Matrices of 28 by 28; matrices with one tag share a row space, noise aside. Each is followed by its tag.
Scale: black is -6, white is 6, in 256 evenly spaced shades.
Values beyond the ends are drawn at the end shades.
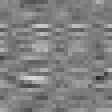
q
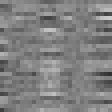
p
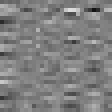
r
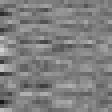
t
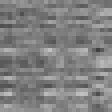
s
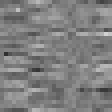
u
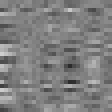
r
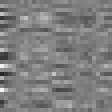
t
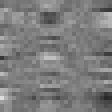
p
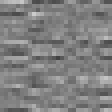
u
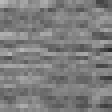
s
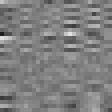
r
